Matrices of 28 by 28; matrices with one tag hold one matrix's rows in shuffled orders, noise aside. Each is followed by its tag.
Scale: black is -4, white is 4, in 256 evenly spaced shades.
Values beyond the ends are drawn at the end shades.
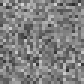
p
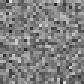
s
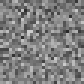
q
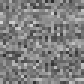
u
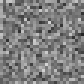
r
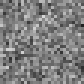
r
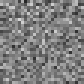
q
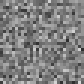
p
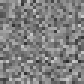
q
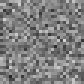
s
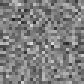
q
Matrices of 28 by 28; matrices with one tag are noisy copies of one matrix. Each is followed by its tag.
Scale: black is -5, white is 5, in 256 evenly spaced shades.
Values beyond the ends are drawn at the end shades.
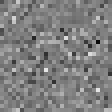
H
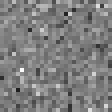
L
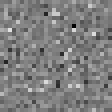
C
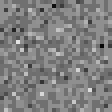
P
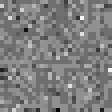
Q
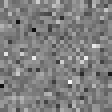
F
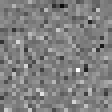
P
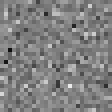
C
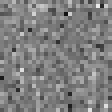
L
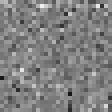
L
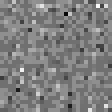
L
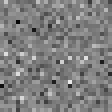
F
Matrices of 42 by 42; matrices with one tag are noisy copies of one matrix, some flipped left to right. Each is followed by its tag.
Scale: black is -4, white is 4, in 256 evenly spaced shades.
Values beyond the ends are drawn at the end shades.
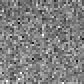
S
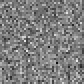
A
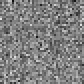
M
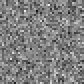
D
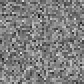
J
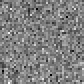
A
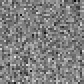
M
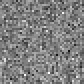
A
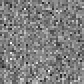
A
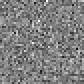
J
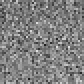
S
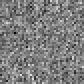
D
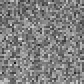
S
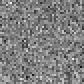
A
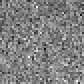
S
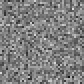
M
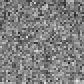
S
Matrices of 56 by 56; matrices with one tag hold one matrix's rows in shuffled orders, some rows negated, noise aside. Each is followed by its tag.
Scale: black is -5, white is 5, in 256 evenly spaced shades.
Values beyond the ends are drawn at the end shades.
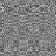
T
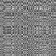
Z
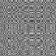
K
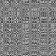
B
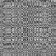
Z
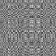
K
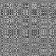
B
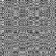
T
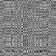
Z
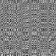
B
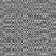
Z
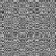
T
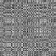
Z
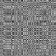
Z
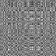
K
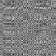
Z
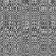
B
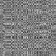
Z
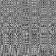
B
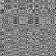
T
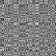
T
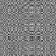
K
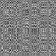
B
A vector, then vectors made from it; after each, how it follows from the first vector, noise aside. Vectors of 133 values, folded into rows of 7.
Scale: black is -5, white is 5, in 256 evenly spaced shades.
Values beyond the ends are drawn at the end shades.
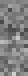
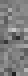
negated, partly zeroed.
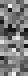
scaled up.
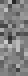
reversed, negated.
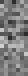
reversed, negated.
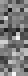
scaled up.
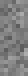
wrapped around, shrunk.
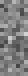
reversed.
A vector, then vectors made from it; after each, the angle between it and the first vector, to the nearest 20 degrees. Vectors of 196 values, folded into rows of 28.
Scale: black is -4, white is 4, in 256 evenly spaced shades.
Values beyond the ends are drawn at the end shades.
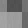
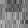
40 degrees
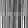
80 degrees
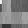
80 degrees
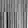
100 degrees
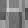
120 degrees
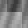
40 degrees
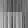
40 degrees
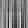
80 degrees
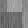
160 degrees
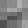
140 degrees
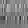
120 degrees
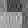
20 degrees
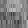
140 degrees
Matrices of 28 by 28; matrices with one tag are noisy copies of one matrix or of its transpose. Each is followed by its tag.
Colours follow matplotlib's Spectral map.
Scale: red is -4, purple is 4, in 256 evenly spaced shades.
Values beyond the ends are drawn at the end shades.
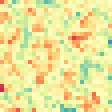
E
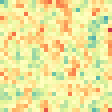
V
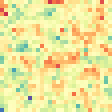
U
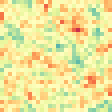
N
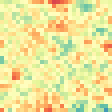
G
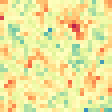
N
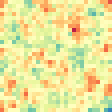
N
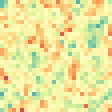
V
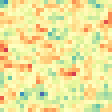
V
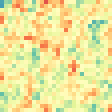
V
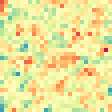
U
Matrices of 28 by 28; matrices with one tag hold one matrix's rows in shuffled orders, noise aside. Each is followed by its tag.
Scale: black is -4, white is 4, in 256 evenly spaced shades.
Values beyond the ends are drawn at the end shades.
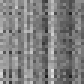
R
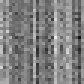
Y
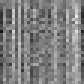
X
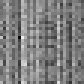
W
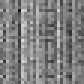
W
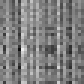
W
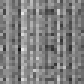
W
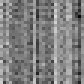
Y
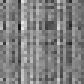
W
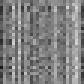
X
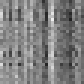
R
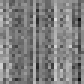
Y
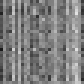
X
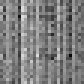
W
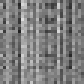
W
